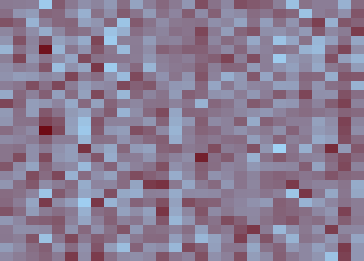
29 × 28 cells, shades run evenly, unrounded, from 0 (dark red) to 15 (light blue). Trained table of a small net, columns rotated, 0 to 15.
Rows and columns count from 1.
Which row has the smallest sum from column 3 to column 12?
10
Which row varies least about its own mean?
16
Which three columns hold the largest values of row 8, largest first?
9, 5, 12
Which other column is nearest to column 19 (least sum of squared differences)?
21
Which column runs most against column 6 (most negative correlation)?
26
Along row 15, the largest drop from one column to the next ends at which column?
4
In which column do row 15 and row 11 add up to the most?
7
